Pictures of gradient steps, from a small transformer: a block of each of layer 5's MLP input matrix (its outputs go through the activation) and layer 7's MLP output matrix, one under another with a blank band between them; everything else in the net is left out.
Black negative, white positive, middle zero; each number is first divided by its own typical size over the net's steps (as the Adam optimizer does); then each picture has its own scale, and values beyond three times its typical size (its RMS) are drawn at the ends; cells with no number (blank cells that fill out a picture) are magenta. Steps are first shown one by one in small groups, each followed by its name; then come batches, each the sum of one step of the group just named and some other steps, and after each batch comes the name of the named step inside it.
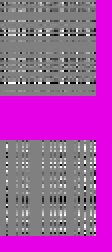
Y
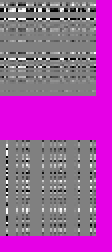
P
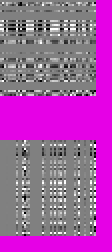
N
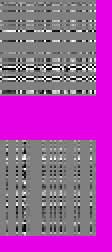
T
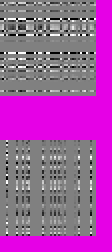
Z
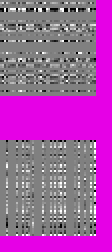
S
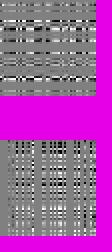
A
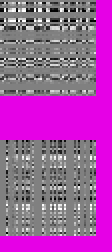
A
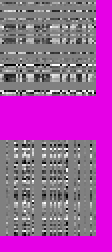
Z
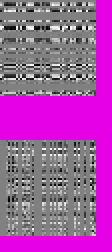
A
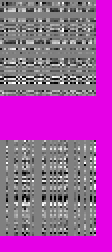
Y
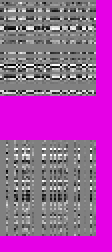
Z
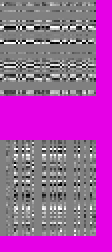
A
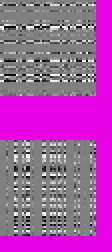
N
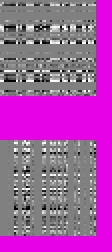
N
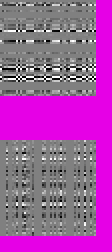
T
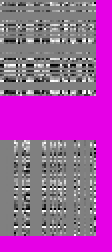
N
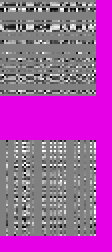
S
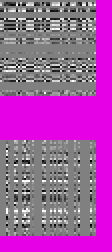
P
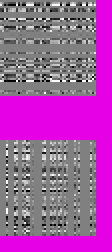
P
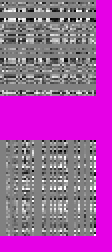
A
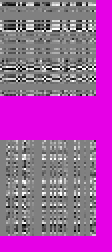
T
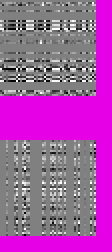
N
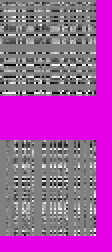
A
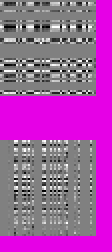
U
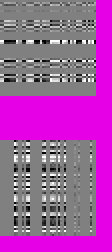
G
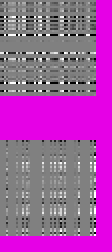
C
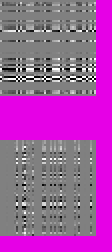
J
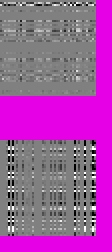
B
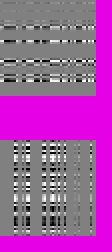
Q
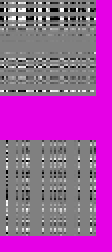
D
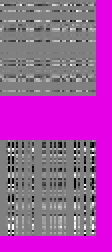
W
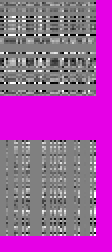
C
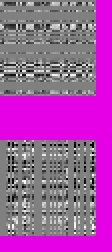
W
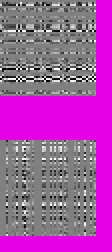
J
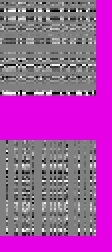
D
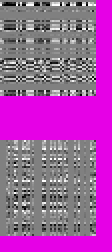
J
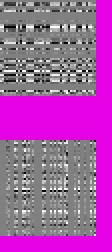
U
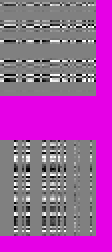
G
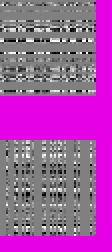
G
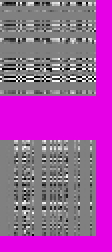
J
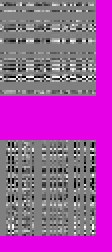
W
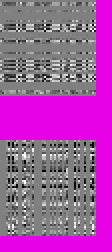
W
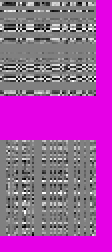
J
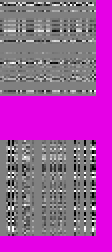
B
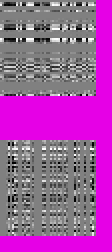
W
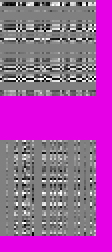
J
